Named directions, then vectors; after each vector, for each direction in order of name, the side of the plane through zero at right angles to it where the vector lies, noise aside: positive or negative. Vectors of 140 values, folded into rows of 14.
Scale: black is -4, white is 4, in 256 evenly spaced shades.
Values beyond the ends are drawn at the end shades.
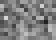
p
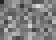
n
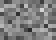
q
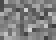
positive, negative, negative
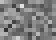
negative, negative, negative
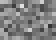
negative, negative, negative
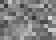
positive, positive, negative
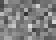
positive, negative, negative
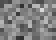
positive, negative, positive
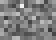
negative, negative, negative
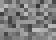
negative, positive, positive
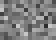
negative, positive, positive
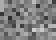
negative, positive, positive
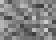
negative, negative, positive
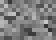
negative, negative, positive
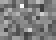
negative, negative, negative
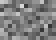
negative, negative, negative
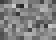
positive, positive, positive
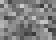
negative, negative, positive
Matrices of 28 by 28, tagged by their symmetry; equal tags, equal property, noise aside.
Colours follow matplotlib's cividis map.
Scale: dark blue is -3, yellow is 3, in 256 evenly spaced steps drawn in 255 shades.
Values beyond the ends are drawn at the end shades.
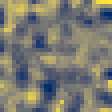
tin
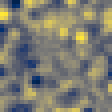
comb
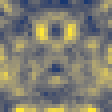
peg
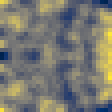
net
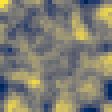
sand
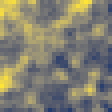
sand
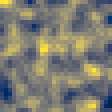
tin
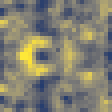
net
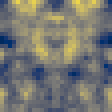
peg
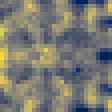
net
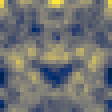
peg
